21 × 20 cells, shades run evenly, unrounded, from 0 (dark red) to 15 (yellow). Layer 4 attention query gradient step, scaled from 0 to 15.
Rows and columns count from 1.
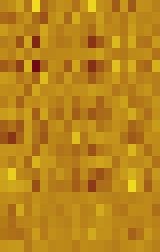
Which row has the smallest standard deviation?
17
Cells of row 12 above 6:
16
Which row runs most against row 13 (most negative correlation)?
20
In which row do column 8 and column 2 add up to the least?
12
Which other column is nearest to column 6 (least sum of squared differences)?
1
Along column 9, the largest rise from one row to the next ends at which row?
7
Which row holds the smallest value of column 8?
10
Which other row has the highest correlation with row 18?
5
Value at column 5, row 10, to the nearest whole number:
6
